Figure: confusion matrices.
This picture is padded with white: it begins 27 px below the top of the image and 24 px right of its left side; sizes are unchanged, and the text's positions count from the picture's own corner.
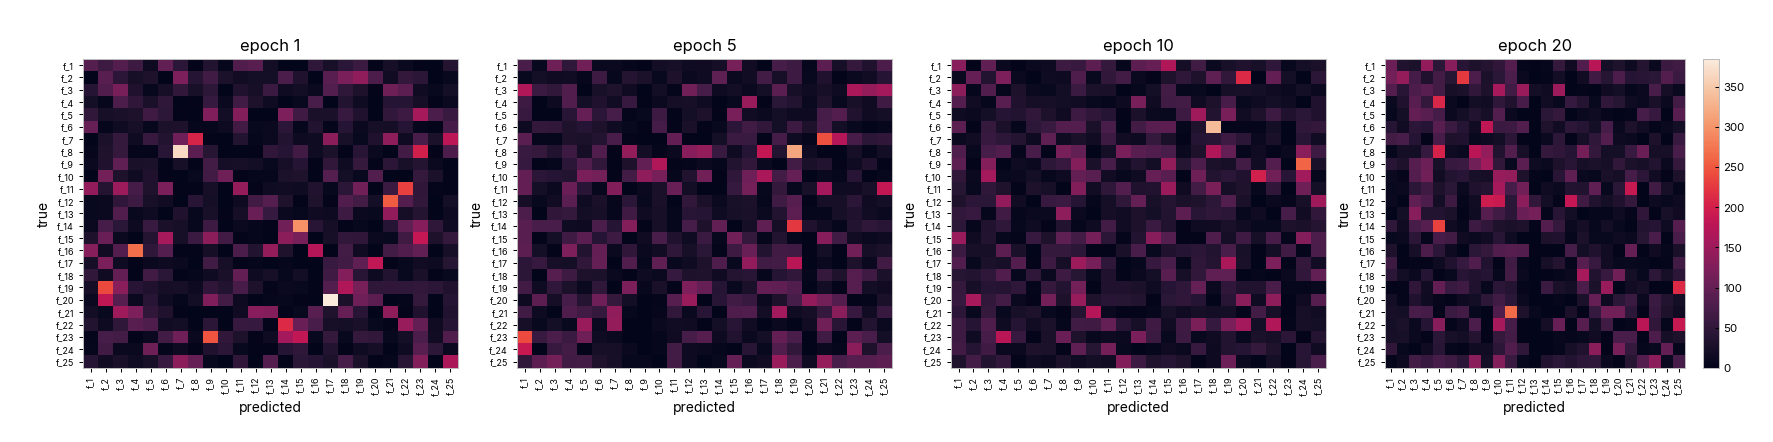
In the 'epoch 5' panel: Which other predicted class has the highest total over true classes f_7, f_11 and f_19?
f_21
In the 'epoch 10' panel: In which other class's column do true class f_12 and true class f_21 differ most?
f_10
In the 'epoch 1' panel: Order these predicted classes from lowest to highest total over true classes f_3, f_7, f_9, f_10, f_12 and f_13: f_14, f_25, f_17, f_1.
f_1, f_14, f_25, f_17
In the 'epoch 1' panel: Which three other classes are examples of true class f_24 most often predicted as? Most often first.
f_5, f_23, f_2
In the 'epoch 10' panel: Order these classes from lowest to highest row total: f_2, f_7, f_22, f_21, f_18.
f_21, f_7, f_18, f_2, f_22
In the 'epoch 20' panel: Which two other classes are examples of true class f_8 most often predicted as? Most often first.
f_5, f_9
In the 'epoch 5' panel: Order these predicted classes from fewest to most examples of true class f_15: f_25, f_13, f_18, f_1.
f_25, f_18, f_13, f_1
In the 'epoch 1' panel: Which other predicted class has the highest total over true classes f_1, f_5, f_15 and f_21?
f_23
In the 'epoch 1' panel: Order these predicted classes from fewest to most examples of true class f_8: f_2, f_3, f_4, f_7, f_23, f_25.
f_4, f_2, f_3, f_25, f_23, f_7
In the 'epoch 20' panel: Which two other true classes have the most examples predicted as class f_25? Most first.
f_19, f_22
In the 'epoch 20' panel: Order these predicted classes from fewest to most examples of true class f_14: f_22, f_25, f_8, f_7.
f_7, f_22, f_8, f_25
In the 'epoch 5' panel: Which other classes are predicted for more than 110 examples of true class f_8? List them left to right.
f_12, f_13, f_17, f_19
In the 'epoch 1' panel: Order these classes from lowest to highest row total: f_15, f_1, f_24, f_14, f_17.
f_24, f_17, f_1, f_14, f_15
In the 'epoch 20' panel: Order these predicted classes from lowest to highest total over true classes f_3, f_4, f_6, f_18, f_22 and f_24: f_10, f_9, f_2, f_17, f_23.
f_2, f_23, f_9, f_17, f_10
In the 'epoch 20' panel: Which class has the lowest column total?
f_13
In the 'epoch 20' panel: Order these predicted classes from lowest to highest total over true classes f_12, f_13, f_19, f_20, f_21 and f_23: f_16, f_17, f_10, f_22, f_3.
f_22, f_17, f_16, f_3, f_10
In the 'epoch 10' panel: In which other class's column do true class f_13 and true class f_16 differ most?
f_8
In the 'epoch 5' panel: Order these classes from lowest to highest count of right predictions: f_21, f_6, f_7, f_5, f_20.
f_6, f_21, f_7, f_5, f_20
